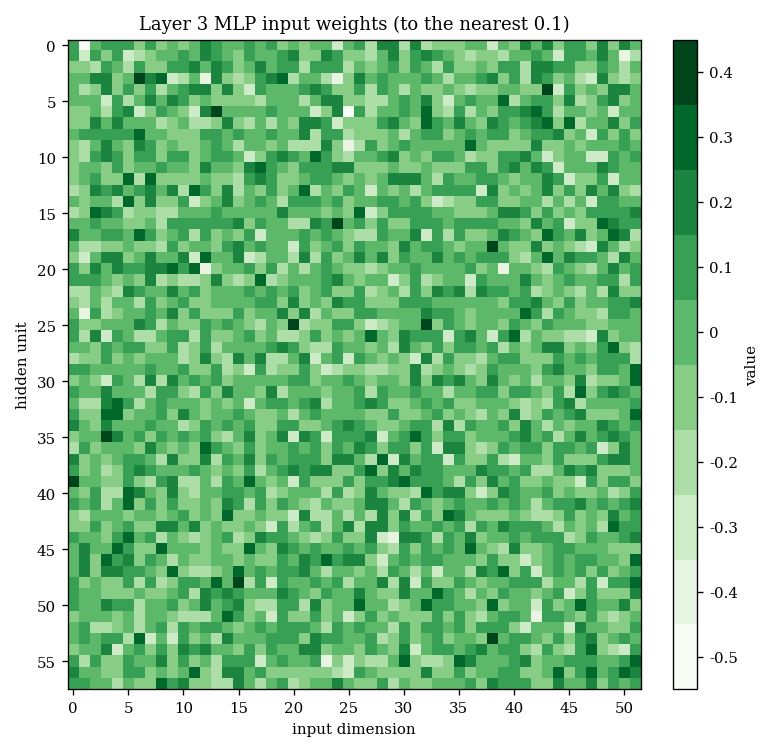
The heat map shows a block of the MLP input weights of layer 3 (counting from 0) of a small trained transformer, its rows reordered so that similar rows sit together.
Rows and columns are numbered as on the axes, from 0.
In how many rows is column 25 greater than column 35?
11
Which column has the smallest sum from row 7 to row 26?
1
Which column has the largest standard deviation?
3
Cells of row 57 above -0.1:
33
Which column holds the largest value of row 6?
13
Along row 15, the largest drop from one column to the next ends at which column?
27
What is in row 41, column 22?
-0.2
